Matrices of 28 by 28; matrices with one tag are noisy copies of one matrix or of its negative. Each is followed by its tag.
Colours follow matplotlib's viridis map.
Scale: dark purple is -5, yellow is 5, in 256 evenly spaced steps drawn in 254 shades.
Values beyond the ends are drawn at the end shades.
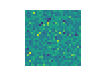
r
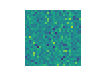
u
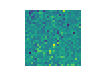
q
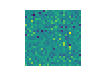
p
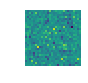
u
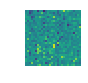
q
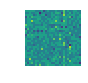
p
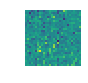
q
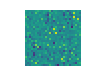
u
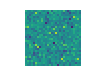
u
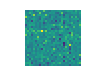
p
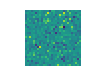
u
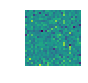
p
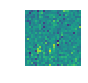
q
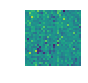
q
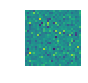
r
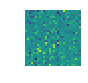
q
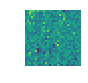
q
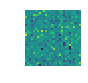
p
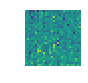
q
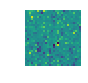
q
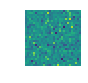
u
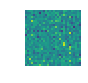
p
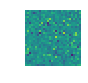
r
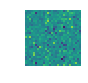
u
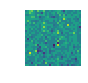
q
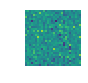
p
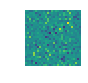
u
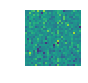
q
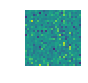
p
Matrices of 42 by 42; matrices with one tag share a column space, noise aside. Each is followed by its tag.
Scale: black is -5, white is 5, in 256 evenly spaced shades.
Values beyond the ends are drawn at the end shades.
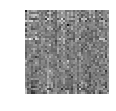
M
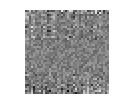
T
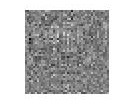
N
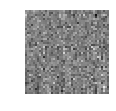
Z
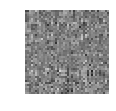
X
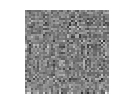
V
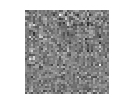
N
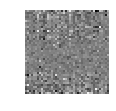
T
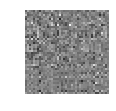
N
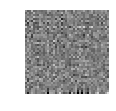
V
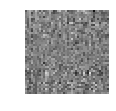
X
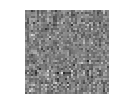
X
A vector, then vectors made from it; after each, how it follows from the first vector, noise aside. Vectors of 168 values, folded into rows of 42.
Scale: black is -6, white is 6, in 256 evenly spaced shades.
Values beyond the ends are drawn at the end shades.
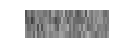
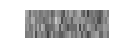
negated.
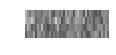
negated.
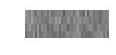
negated, shrunk.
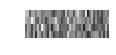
negated, scaled up.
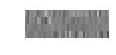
reversed, partly zeroed.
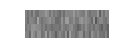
reversed, shrunk.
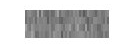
wrapped around, negated, shrunk.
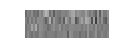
reversed, partly zeroed.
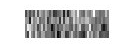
wrapped around, scaled up.
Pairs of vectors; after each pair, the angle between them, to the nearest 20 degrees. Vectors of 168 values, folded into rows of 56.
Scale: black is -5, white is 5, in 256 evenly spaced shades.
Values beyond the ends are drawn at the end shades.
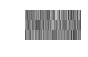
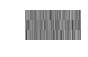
100 degrees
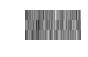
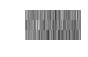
140 degrees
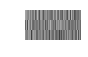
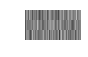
80 degrees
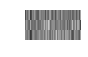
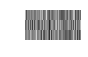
100 degrees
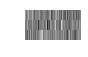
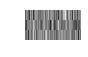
100 degrees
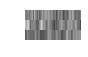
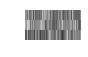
40 degrees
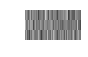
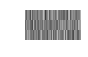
140 degrees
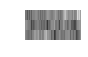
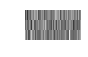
80 degrees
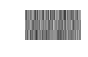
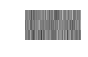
100 degrees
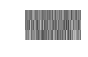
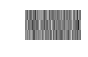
80 degrees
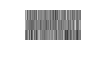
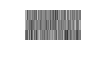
20 degrees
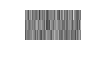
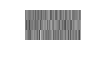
100 degrees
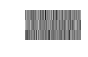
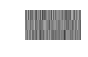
80 degrees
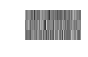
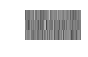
160 degrees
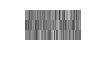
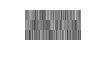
80 degrees
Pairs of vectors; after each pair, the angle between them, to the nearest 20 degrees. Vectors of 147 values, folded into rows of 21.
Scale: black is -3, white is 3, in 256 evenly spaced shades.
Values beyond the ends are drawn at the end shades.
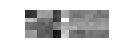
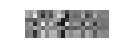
120 degrees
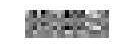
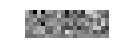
40 degrees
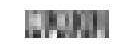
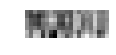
160 degrees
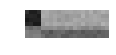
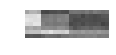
140 degrees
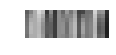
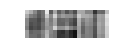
140 degrees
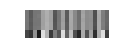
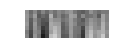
100 degrees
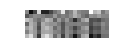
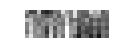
60 degrees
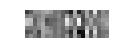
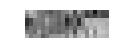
120 degrees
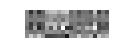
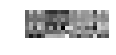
160 degrees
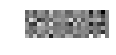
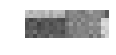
100 degrees
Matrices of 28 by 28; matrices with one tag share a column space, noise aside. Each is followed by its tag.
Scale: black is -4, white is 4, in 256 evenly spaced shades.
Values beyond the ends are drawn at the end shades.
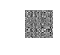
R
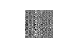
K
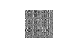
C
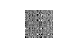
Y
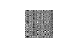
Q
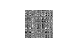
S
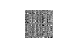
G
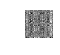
G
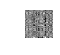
G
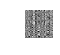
Q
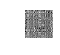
C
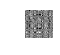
S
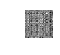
G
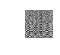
Q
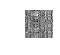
S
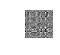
R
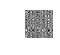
C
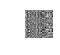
R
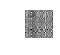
R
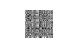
Y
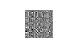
R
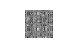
G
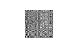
Q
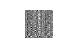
Q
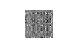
G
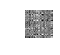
Y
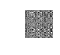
R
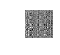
K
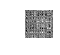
S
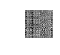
K
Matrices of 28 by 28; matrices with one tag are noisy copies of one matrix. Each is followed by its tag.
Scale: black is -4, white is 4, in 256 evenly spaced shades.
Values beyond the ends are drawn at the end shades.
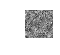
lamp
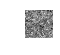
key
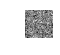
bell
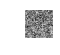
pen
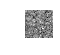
bell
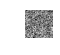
pen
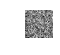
bell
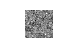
lamp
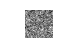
pen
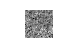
pen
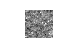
key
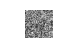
key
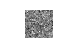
key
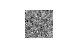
key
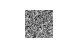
pen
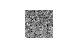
pen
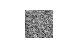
bell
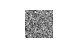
lamp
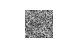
lamp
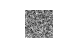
pen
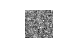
bell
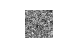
key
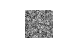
bell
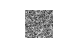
pen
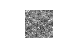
key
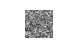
lamp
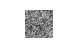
key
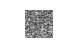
pen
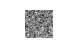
pen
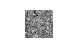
bell
